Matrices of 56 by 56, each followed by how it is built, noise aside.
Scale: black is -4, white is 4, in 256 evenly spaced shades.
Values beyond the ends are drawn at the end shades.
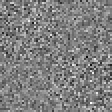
block diagonal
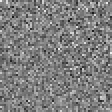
upper triangular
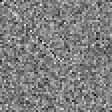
diagonal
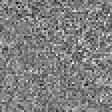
upper triangular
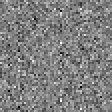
uneven columns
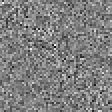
block diagonal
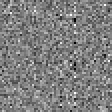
uneven columns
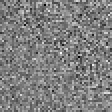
upper triangular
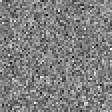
repeating rows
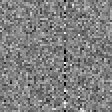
uneven columns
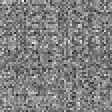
blocks
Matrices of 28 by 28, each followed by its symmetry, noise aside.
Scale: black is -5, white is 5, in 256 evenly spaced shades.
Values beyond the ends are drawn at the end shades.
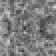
mirrored top to bottom.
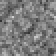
symmetric.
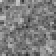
symmetric.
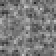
mirrored top to bottom.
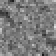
same after a half turn.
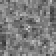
same after a half turn.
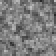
symmetric across the other diagonal.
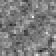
symmetric.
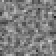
same after a half turn.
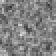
symmetric across the other diagonal.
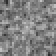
same after a half turn.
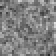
symmetric across the other diagonal.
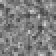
symmetric across the other diagonal.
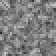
symmetric.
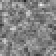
symmetric.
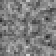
mirrored top to bottom.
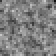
symmetric across the other diagonal.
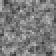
same after a half turn.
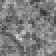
symmetric across the other diagonal.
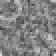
symmetric.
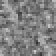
same after a half turn.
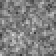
symmetric across the other diagonal.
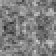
mirrored top to bottom.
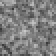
symmetric across the other diagonal.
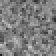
symmetric across the other diagonal.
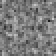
mirrored top to bottom.
